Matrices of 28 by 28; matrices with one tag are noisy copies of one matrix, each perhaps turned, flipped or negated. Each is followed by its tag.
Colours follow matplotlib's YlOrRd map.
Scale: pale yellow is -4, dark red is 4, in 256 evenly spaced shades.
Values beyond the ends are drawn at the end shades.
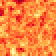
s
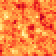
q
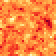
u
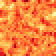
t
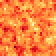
q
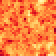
t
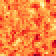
s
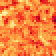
s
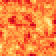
u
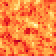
q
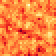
q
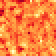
s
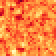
s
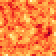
u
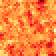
t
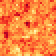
q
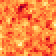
u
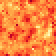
u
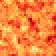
q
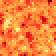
u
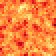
u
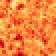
s
